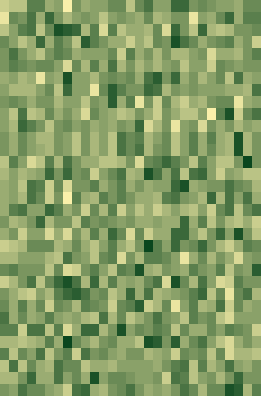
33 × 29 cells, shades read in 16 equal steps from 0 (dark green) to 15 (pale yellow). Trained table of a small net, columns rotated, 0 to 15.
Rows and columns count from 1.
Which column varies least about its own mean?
12
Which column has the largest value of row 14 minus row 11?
16
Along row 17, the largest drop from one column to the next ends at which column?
9
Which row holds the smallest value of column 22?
15
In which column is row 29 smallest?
8
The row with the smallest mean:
33
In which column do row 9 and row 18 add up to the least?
13
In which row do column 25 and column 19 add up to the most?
24
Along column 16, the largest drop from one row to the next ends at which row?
23
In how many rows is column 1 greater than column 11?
16
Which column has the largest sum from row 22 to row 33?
26
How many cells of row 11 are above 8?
11
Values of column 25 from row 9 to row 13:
6 5 9 9 9
